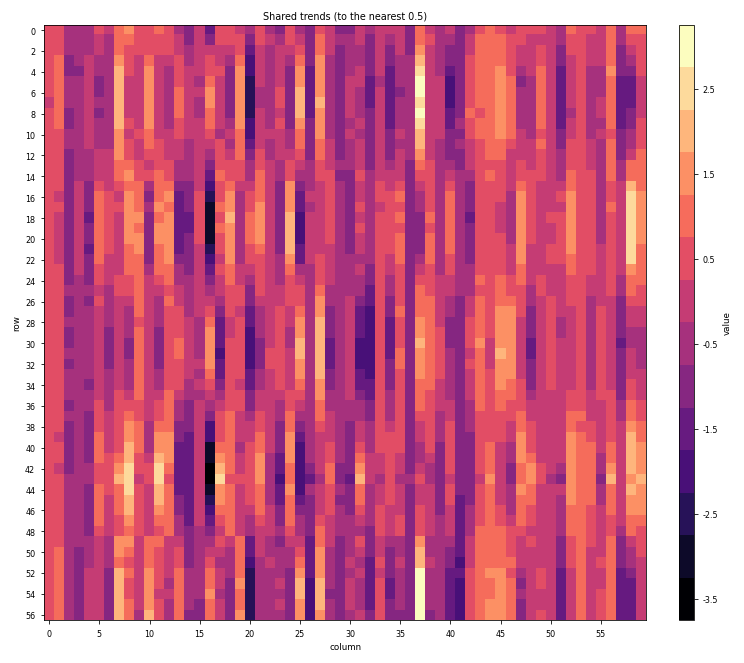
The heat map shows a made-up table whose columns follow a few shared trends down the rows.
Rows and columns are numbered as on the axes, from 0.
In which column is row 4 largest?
37
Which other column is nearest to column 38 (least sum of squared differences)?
35
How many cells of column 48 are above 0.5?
5
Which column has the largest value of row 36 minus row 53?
58
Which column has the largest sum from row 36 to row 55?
8
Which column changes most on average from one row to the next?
16
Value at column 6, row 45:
0
